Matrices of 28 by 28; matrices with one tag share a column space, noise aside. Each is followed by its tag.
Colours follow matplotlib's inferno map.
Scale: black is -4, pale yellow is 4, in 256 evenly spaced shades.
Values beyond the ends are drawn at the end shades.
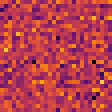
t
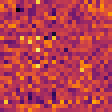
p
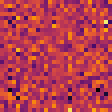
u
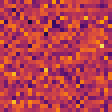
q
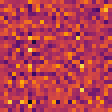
p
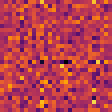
t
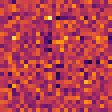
t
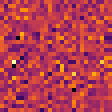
t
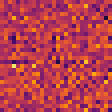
t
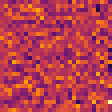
p
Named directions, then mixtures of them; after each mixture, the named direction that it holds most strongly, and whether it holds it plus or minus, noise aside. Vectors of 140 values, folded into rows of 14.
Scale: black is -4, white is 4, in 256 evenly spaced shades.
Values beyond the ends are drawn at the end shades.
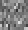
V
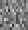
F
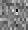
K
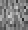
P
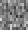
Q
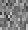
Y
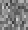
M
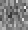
P, minus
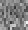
Q, plus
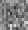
Q, plus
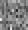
Q, plus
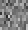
Y, plus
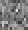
V, minus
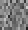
M, plus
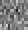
V, plus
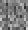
Q, plus
